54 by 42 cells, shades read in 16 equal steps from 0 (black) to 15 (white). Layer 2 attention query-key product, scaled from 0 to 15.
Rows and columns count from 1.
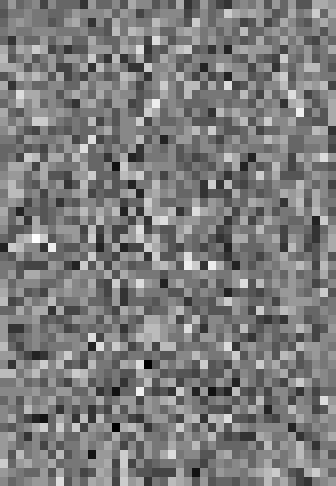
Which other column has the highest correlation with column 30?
23
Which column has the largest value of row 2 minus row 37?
40
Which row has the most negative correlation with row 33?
2
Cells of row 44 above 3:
35
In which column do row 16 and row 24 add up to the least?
3
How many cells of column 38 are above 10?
10
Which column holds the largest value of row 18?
41
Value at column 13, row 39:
13
